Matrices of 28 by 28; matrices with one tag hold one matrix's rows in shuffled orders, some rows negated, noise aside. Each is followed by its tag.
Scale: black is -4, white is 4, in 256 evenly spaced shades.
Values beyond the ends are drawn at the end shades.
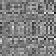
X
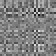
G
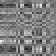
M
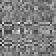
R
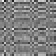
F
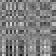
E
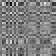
E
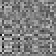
R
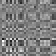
E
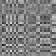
E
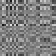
E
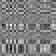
E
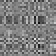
G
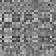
R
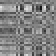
M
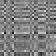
F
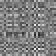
G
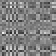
E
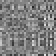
X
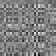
G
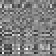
R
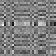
F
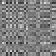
E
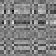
F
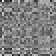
R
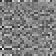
R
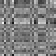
F
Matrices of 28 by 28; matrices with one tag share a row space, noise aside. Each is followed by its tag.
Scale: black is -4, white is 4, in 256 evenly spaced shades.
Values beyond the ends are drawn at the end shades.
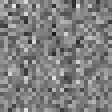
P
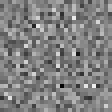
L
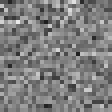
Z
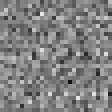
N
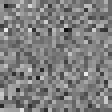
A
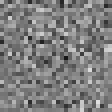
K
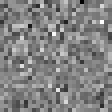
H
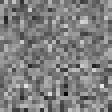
H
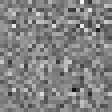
K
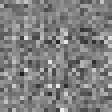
H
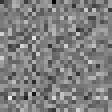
P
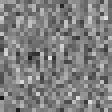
A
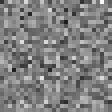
H
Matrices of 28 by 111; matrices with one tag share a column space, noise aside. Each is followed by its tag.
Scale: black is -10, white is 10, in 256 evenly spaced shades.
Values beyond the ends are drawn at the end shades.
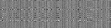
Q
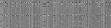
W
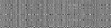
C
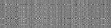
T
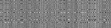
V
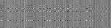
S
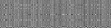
C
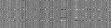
Q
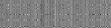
C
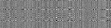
Q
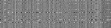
V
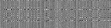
Q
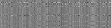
W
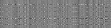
T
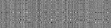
V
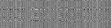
Q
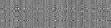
S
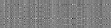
T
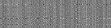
T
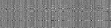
S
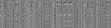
W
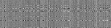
S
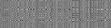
Q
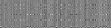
C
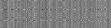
Q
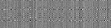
Q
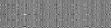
C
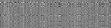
W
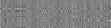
S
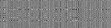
Q
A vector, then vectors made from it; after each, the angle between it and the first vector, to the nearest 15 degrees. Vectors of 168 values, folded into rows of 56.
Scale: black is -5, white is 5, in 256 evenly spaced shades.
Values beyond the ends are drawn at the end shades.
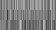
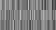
75 degrees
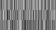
45 degrees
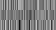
105 degrees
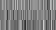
30 degrees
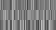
90 degrees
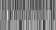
165 degrees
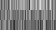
45 degrees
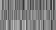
135 degrees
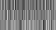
150 degrees
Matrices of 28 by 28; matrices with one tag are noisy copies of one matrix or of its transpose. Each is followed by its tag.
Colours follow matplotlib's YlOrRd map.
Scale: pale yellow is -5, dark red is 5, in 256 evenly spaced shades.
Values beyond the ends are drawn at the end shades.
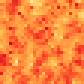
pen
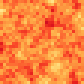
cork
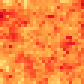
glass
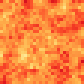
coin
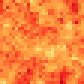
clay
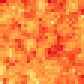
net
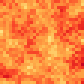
clay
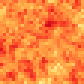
cork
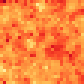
net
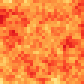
glass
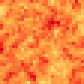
cork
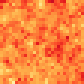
net
